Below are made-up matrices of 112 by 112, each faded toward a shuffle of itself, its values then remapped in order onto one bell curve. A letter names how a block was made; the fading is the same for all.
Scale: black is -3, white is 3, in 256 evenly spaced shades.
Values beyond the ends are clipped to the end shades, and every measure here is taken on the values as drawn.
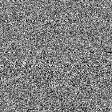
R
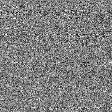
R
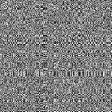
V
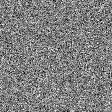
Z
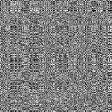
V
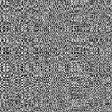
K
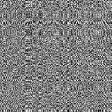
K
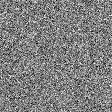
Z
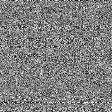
R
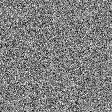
Z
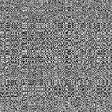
V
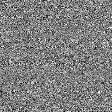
R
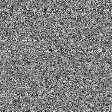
R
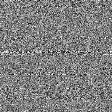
R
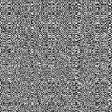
K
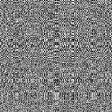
K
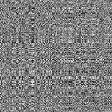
V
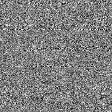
R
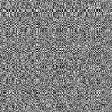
K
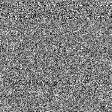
R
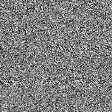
R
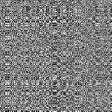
K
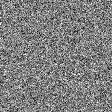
Z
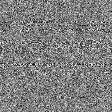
R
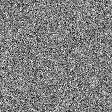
Z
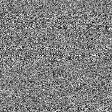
R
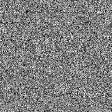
R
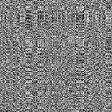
K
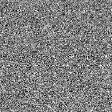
R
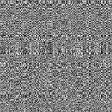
V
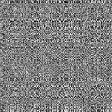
V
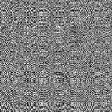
V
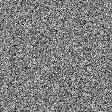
Z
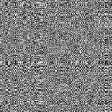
V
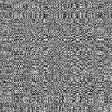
K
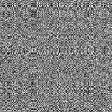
V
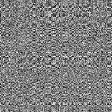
V
